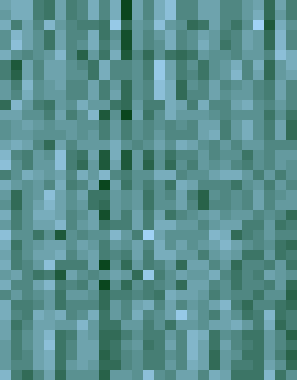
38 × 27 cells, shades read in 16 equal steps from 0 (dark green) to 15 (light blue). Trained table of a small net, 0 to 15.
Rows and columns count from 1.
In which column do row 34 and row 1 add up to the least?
12
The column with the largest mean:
1
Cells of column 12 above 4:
24
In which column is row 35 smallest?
10
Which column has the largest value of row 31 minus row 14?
21
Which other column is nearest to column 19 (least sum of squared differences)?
9
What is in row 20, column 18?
6
